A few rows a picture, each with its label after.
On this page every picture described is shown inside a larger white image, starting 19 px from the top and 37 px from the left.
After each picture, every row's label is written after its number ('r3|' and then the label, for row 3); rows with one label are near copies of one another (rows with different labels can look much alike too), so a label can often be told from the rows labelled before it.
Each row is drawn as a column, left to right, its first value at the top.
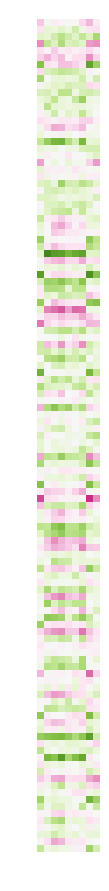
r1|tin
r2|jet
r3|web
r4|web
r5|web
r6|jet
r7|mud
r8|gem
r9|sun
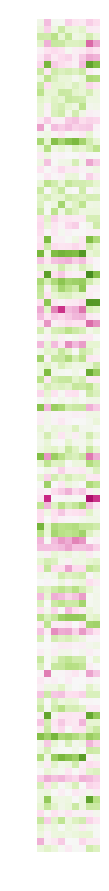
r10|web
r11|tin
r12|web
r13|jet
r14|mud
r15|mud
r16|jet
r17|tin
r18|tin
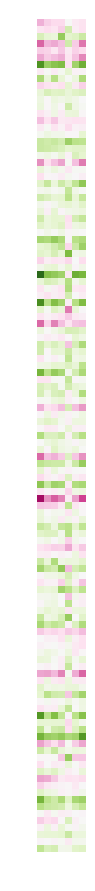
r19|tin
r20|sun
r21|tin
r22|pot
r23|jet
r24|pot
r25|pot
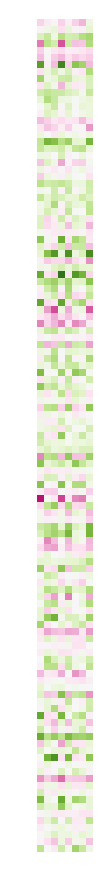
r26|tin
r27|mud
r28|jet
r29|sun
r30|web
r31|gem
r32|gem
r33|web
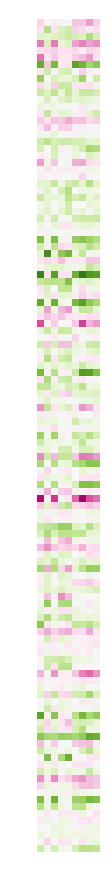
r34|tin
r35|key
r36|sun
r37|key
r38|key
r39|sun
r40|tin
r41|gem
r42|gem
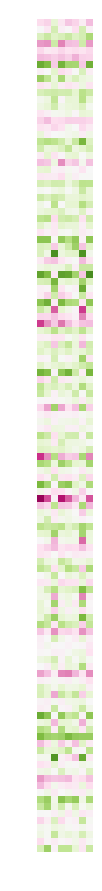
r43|tin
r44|tin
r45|jet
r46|tin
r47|gem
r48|pot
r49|jet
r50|gem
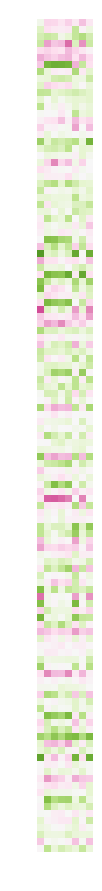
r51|jet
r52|sun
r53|pot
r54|tin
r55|pot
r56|key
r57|gem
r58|web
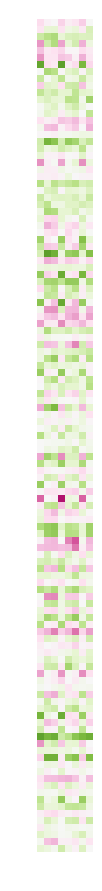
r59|pot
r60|web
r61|web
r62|tin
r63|mud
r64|mud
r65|pot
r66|key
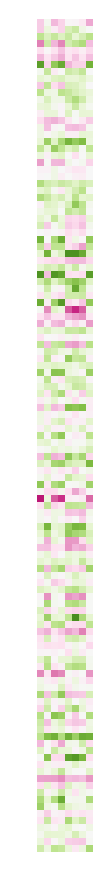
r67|sun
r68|key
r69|gem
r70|sun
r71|web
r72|jet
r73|web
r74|gem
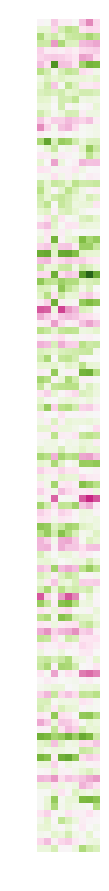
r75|key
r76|web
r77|sun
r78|jet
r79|key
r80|key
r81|gem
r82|gem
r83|sun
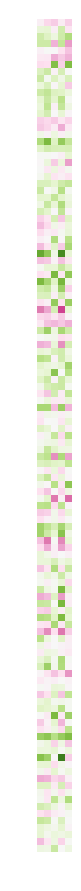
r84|web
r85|mud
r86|tin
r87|jet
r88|pot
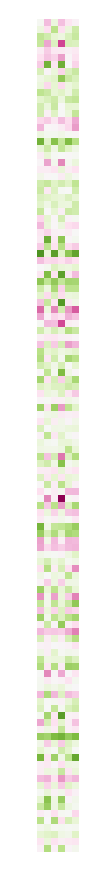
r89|web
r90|sun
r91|jet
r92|tin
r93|mud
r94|key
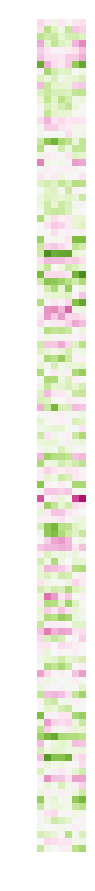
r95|pot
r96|key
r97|web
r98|mud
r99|jet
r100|sun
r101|sun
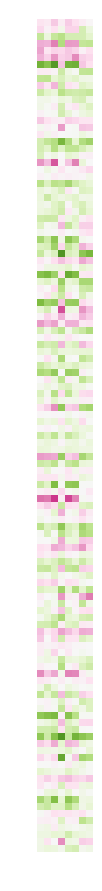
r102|pot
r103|tin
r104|pot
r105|web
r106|sun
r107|pot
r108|web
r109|web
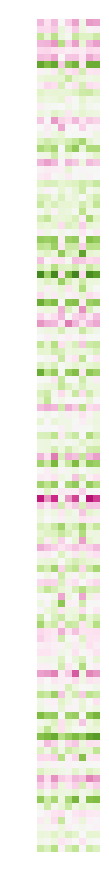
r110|gem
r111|pot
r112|gem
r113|key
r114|tin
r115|gem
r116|web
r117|gem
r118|gem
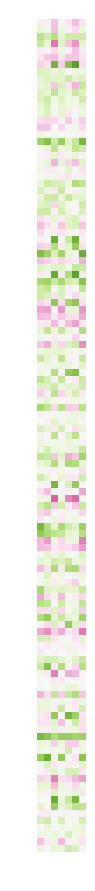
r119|web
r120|mud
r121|sun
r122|web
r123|tin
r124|sun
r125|mud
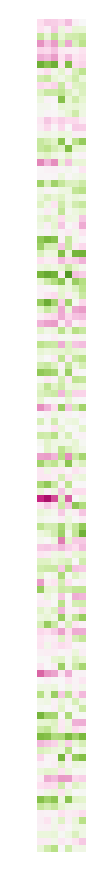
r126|pot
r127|tin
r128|sun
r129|mud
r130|gem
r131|key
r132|web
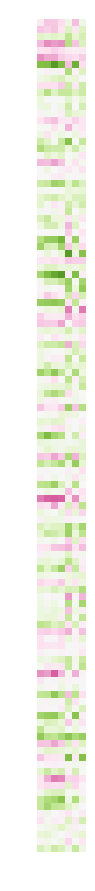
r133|pot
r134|sun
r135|sun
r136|sun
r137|web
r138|gem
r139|jet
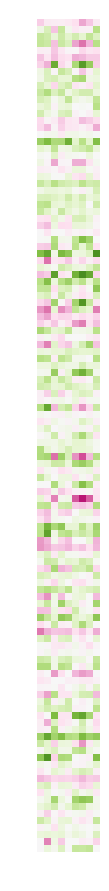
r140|mud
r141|web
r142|pot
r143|key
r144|mud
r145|tin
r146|tin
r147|gem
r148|jet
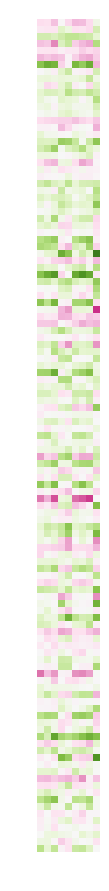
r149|gem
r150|sun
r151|gem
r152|key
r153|mud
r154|gem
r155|gem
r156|pot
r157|jet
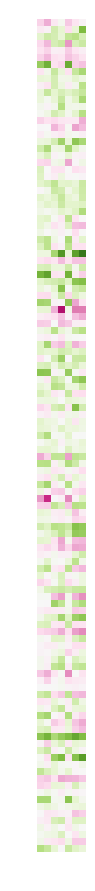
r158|gem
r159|gem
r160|key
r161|jet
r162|gem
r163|web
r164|key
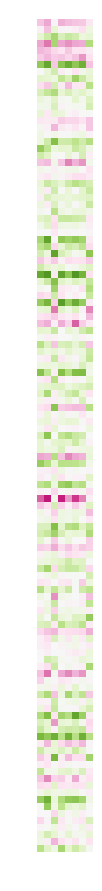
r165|gem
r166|sun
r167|web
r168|tin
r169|pot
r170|tin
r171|pot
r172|jet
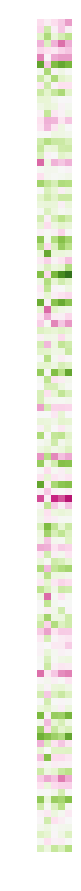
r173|pot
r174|key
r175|tin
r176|sun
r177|gem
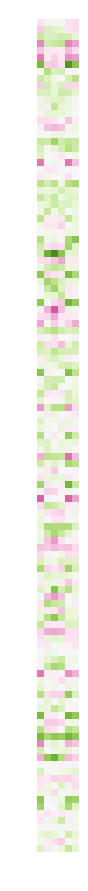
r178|pot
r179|key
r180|jet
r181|web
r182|pot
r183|pot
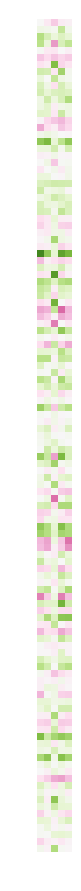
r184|web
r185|mud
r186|tin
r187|key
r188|mud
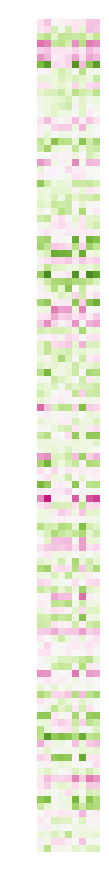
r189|pot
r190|gem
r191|jet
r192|web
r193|jet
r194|sun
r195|web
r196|sun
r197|sun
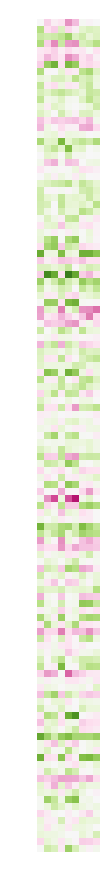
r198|key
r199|gem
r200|sun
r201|mud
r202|gem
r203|tin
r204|key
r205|key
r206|jet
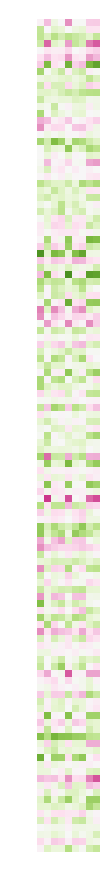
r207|key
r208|tin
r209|web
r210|web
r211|gem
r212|web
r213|web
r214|sun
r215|sun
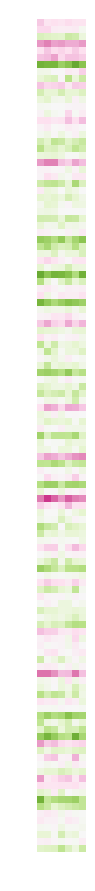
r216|sun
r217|pot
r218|pot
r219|sun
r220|tin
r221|pot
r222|tin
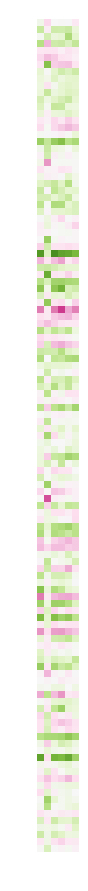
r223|jet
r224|sun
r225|jet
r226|jet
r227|key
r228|web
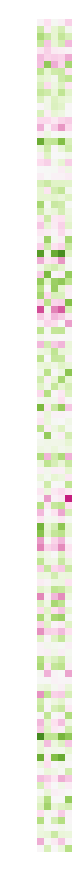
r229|web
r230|sun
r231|jet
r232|web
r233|tin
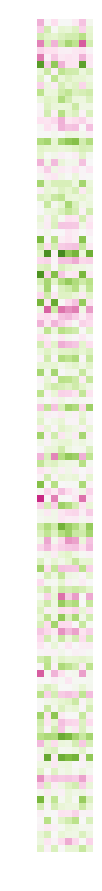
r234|sun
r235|jet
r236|tin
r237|key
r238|web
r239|web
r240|sun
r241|web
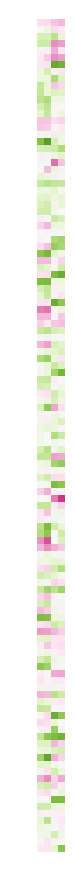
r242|mud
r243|mud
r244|pot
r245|gem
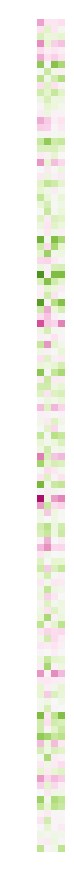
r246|tin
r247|mud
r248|sun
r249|tin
